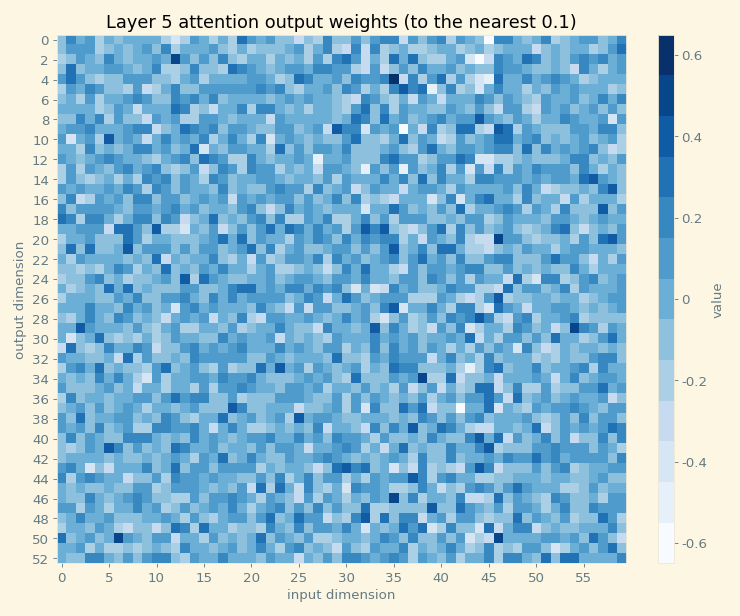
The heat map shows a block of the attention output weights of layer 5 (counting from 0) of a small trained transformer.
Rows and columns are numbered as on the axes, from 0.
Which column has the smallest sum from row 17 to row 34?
43
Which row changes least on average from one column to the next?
42
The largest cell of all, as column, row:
35, 4
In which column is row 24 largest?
13
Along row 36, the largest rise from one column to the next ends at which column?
48
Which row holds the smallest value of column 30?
45
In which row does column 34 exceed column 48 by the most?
19
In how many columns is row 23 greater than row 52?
14
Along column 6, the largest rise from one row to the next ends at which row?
50
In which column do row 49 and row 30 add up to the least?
44
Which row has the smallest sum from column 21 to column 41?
1
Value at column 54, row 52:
0.3
